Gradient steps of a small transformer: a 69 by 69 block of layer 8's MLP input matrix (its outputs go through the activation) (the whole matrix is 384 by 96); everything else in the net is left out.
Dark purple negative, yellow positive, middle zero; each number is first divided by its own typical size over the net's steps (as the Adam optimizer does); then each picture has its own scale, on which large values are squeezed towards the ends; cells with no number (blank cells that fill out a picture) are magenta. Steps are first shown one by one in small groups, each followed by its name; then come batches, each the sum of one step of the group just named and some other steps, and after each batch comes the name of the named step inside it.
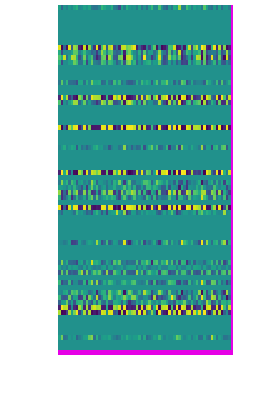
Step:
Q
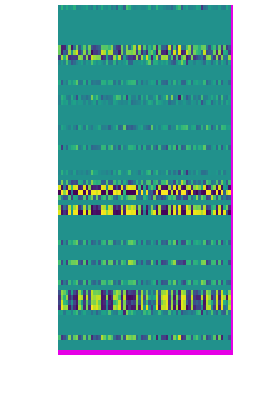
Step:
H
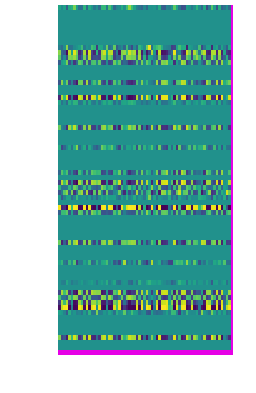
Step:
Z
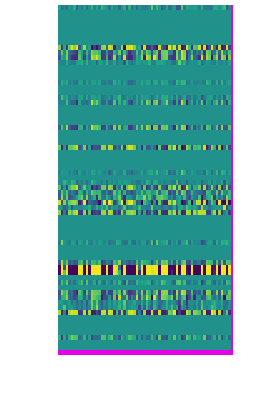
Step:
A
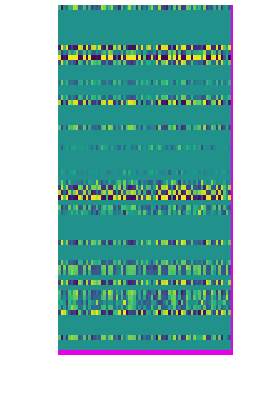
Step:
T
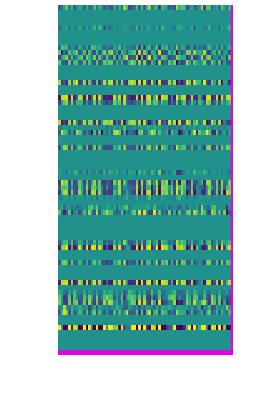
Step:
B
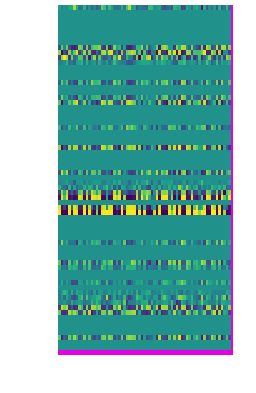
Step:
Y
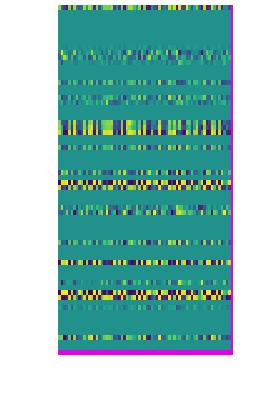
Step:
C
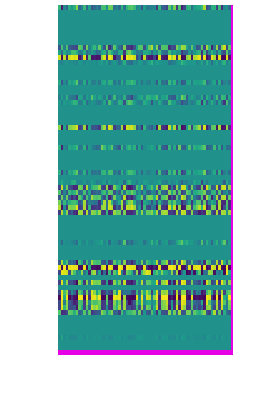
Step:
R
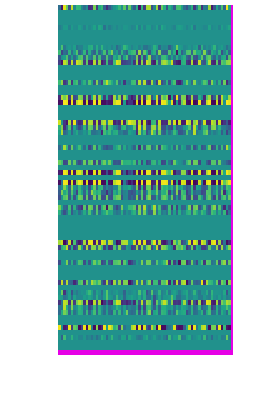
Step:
B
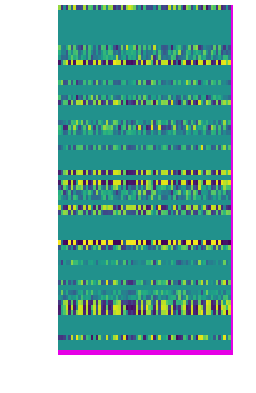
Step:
Z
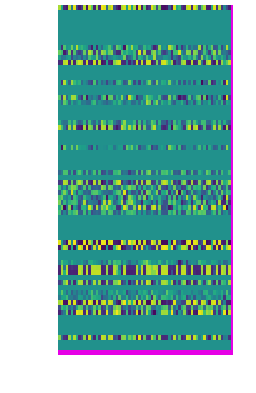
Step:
A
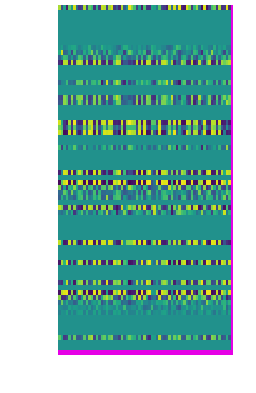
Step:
C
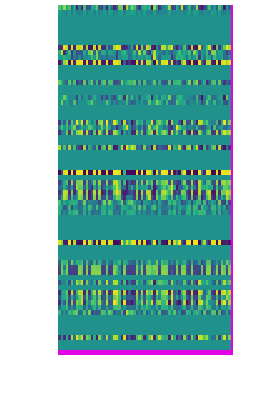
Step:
A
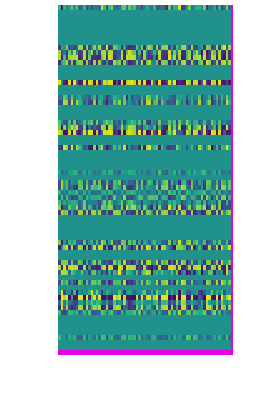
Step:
R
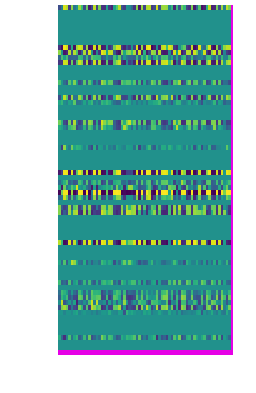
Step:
H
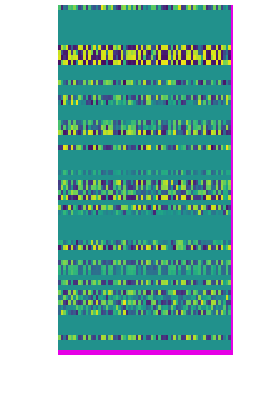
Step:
T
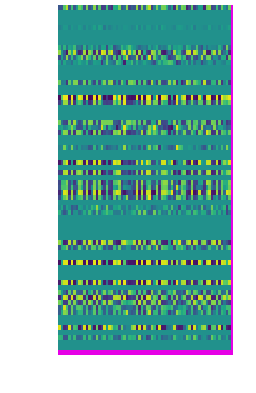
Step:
B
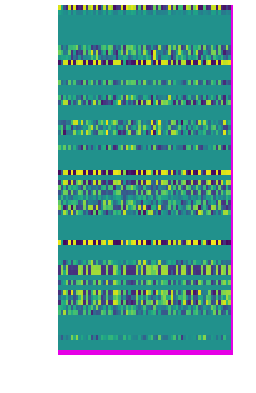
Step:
A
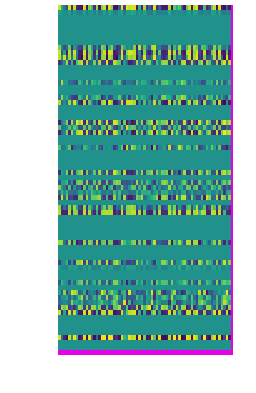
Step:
Y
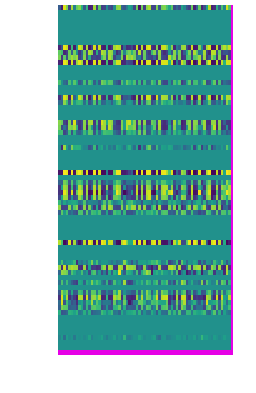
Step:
R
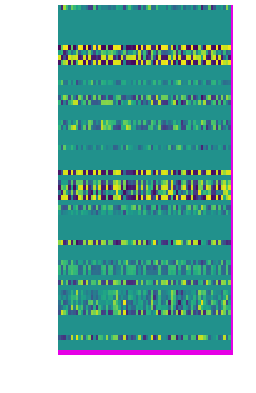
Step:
T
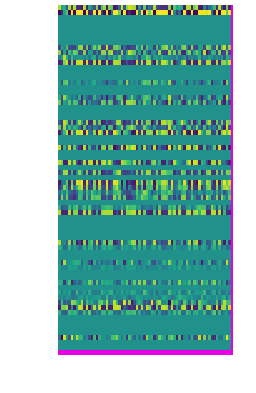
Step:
Y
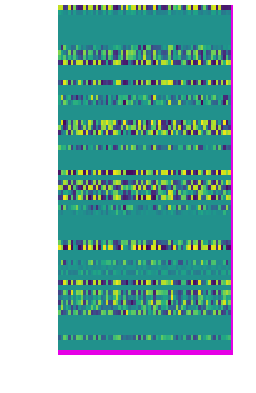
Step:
Q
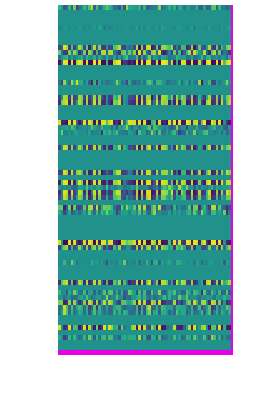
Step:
B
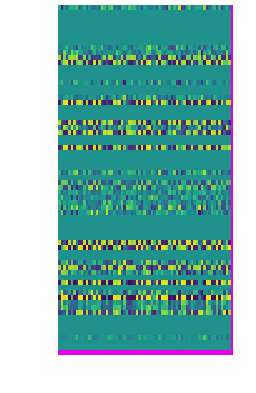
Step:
R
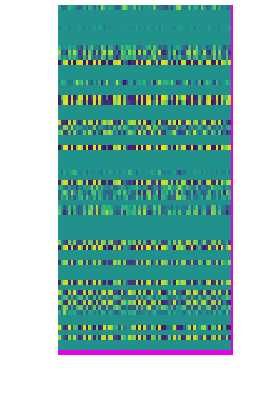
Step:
B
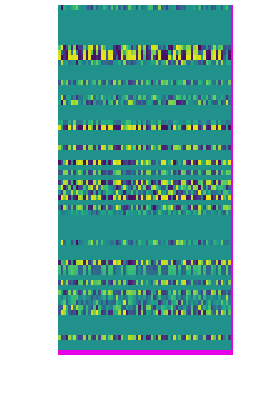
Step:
T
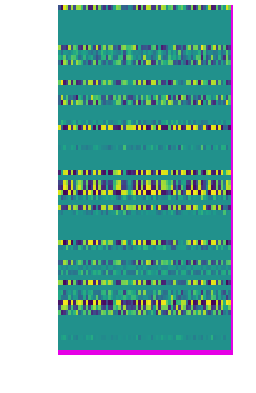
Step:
Q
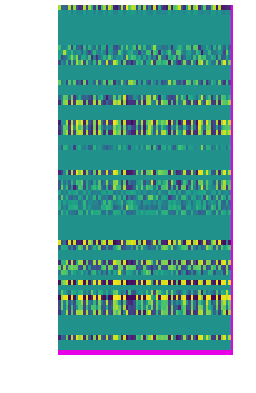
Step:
R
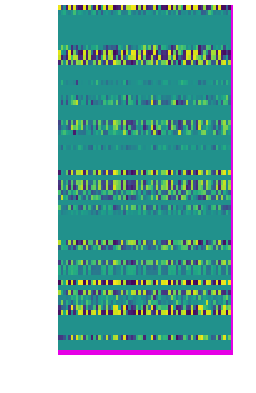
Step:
T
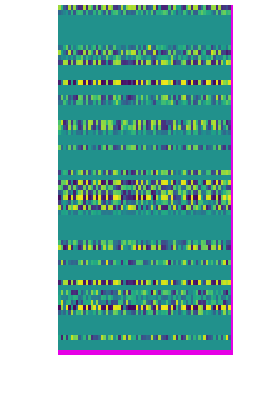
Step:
Z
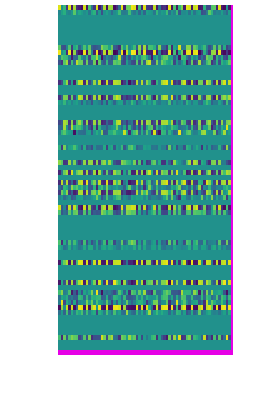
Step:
H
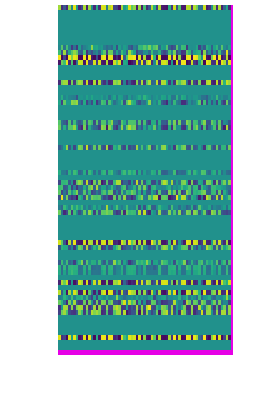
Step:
T
